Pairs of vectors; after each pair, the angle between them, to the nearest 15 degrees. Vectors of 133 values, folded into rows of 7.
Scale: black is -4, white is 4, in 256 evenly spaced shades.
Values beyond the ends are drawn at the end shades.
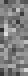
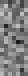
105 degrees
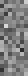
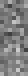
90 degrees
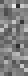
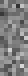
60 degrees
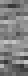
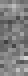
135 degrees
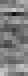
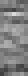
165 degrees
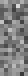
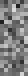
165 degrees
